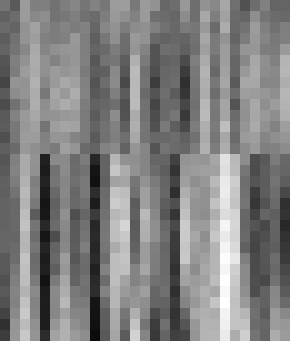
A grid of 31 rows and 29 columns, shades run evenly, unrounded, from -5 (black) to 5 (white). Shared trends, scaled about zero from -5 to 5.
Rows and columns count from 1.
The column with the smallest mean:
10
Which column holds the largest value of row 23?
23
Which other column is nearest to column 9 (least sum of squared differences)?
2
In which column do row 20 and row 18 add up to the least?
5
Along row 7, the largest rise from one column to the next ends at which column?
14
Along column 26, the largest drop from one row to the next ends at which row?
15
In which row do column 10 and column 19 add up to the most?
1
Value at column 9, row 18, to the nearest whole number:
0
